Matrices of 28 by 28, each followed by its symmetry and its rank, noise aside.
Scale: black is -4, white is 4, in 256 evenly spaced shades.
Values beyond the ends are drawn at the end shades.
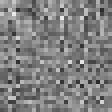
no symmetry, rank four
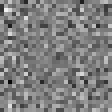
no symmetry, rank six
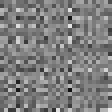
no symmetry, rank three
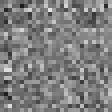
no symmetry, rank six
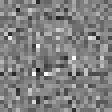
no symmetry, rank six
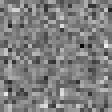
no symmetry, rank six
